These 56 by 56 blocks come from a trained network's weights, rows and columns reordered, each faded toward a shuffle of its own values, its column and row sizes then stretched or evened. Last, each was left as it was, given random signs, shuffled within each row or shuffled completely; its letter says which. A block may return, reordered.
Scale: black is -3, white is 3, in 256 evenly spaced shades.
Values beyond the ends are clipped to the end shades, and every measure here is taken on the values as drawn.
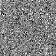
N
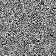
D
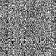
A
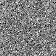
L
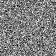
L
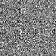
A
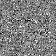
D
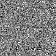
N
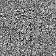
N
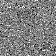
D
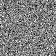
L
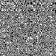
A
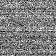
D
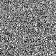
D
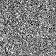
L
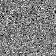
D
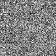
N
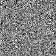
N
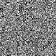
A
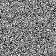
L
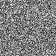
L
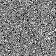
L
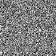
N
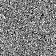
L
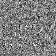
N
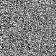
N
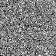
D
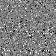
D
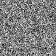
L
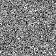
D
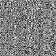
A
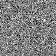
D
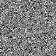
N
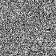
D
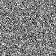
D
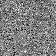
L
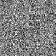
A
